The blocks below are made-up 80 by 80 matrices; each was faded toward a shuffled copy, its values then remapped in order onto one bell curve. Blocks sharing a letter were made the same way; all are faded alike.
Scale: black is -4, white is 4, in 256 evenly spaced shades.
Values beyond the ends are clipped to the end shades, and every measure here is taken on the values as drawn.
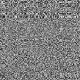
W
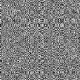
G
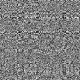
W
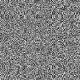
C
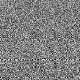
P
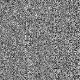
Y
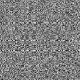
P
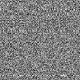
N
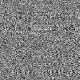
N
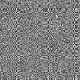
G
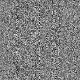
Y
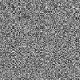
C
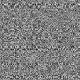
P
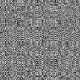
G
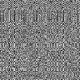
G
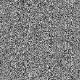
Y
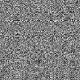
W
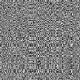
G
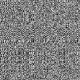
C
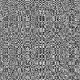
G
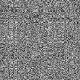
W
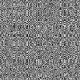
G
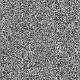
Y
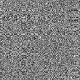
W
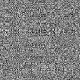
W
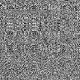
P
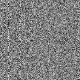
Y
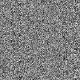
Y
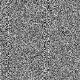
Y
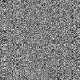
C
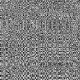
G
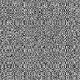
G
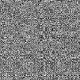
W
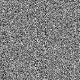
Y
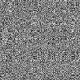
W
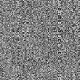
C
